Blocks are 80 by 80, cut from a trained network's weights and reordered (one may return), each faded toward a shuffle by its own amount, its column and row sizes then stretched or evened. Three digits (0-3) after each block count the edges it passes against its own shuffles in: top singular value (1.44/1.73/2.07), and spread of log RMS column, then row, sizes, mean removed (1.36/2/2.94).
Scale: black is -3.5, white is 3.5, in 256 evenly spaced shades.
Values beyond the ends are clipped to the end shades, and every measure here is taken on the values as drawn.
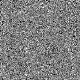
0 1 1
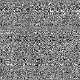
0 2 3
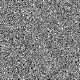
0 1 0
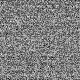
0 0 0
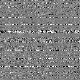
1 1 3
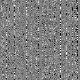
2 3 0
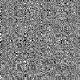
2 2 1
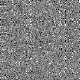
2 2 1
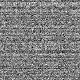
3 1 1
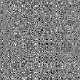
3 2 2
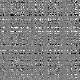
3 3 3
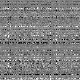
3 2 3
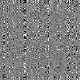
3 3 2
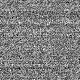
1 1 1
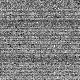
3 1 0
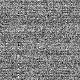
2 1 0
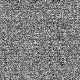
0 2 0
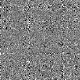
0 2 2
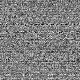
1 0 2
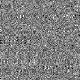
2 1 1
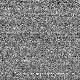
0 0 2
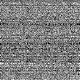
3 2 2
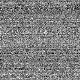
2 1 2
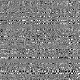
3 1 3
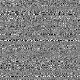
2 0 3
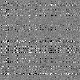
3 2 3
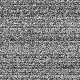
3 0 1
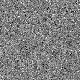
1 0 0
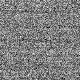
0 1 0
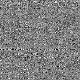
0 1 2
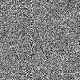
2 1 0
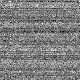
3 1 2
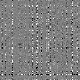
3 3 2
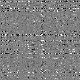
1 2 3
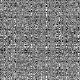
2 3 1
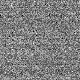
0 1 1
